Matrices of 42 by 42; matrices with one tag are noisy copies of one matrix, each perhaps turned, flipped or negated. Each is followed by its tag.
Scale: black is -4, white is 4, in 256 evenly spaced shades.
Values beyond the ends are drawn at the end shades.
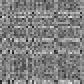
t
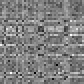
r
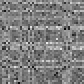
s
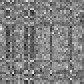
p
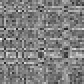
r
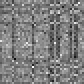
p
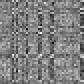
t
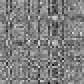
r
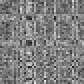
r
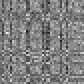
s
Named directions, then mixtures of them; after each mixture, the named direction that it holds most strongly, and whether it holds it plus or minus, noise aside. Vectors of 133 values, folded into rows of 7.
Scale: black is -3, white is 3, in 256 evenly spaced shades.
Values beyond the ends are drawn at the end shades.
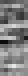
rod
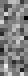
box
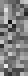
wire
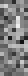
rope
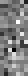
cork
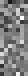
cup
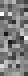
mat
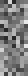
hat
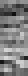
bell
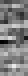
rod, plus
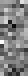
wire, plus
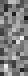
box, plus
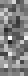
rope, minus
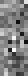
cork, minus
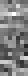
bell, minus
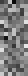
hat, plus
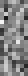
box, plus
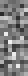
mat, minus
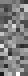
wire, minus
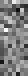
hat, minus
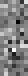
cork, minus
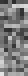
hat, plus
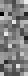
mat, minus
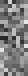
hat, plus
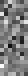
cup, minus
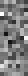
mat, plus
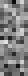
rope, plus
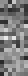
hat, minus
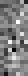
cork, plus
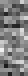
box, minus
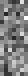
box, minus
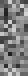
wire, minus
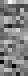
cup, minus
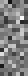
cup, plus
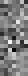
cork, plus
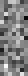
box, plus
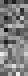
cup, plus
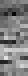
bell, plus
